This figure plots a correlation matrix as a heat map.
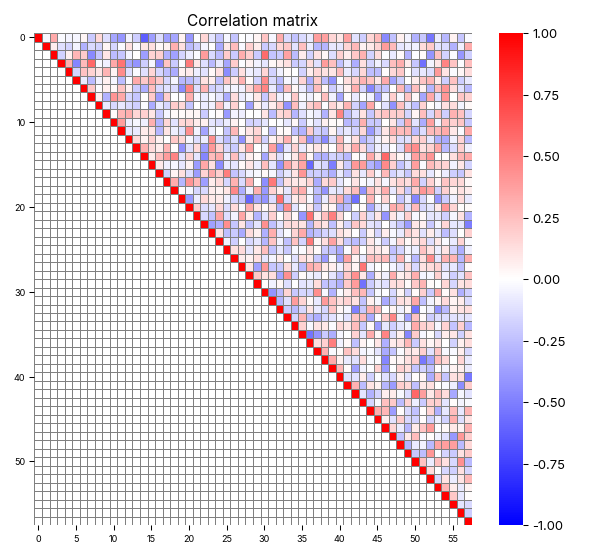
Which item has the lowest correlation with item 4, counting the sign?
25
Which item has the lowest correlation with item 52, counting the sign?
0
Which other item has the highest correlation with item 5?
30
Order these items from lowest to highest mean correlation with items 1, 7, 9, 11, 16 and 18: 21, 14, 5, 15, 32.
21, 5, 32, 15, 14
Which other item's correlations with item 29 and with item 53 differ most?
43
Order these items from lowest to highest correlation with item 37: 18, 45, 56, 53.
18, 45, 56, 53
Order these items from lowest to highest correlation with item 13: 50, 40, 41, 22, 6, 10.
22, 6, 10, 41, 40, 50
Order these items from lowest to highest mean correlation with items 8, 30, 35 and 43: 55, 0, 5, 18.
18, 0, 55, 5
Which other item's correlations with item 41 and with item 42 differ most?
50
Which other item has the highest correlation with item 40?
9
